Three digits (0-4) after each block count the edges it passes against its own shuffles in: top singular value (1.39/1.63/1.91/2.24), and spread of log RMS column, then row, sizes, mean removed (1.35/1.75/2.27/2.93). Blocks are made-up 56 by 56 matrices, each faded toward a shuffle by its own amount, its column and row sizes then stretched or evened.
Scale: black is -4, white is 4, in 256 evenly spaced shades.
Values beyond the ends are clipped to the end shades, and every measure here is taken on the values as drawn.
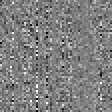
1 4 0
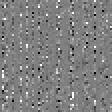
0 4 0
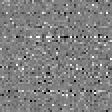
3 0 3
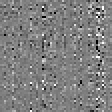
2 4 1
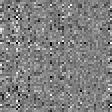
3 3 1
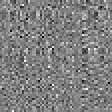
4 2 1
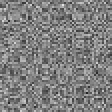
4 0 1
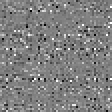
3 1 3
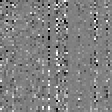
3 4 2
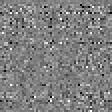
2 2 3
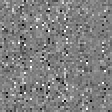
1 3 0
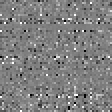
0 2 4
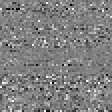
1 0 4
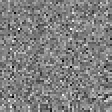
0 2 1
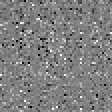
2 2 2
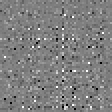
3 2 2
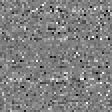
1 0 3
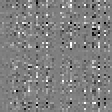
3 4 3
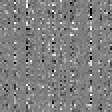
1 4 2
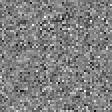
2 1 1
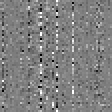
3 4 0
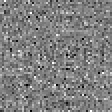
2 0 1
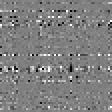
3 2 4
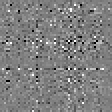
3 3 3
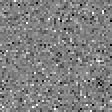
0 0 1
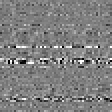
4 0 4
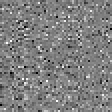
3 1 1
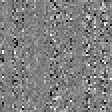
2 4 0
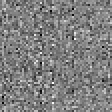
2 2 0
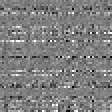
4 2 4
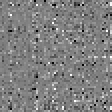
2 3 2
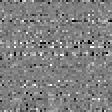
2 1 4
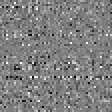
3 1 3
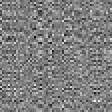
4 3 2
